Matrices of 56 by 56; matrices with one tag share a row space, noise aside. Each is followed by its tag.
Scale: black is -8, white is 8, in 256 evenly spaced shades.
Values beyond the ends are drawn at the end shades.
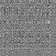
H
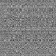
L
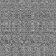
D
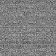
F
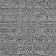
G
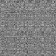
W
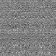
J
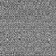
H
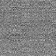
J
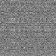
W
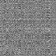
H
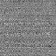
H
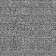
J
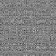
F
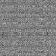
G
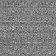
L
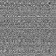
H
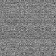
W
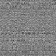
J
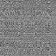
H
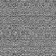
J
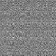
L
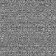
G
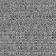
L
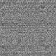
G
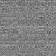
G
